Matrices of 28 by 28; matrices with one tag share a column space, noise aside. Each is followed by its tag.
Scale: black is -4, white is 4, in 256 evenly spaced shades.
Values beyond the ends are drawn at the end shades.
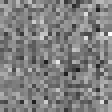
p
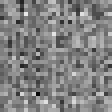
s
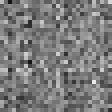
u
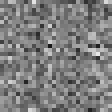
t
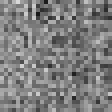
s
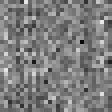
u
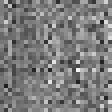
u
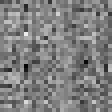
p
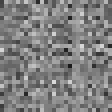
t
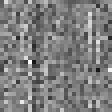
p
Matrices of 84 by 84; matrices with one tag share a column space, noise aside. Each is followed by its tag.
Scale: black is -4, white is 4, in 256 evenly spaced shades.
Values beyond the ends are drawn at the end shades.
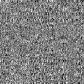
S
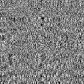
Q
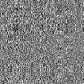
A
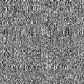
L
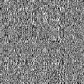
S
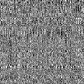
L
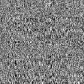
Q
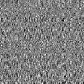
Q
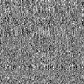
L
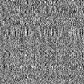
L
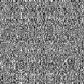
S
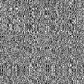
A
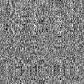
A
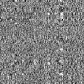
S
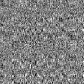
Q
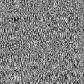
Q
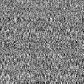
Q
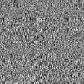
Q
